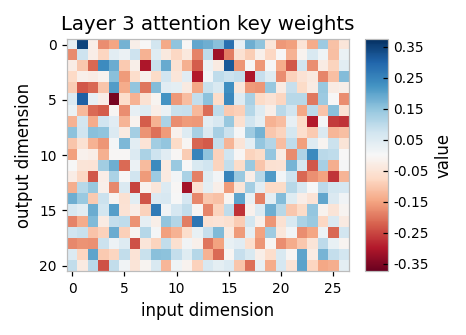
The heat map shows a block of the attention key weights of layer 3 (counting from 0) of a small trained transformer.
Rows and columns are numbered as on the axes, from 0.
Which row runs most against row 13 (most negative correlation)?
12
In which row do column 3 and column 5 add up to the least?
6
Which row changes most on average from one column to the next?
2
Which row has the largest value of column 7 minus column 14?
19
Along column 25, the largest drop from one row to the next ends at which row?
7
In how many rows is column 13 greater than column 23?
13
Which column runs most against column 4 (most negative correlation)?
1
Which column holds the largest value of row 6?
25
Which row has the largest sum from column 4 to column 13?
10
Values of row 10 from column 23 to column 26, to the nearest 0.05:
0.25 0.1 0.1 0
